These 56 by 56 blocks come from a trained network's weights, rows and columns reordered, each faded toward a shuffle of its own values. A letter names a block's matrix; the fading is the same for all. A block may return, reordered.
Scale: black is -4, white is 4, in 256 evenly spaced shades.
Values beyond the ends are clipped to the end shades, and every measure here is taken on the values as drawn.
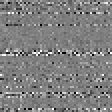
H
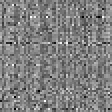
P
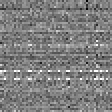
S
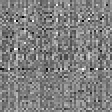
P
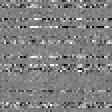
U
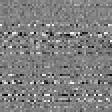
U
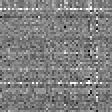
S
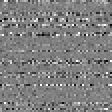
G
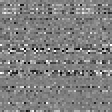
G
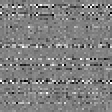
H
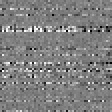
U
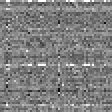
S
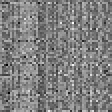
P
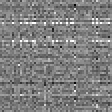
S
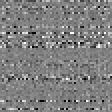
G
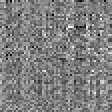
P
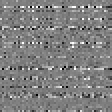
U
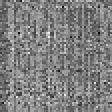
P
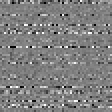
H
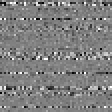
H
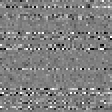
H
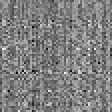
P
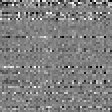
G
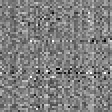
P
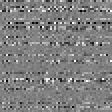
G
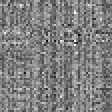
P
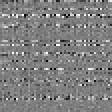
U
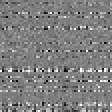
U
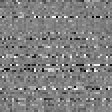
U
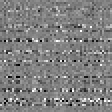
G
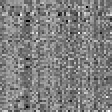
P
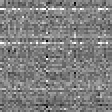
S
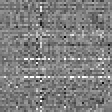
S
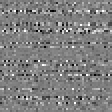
G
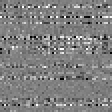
H
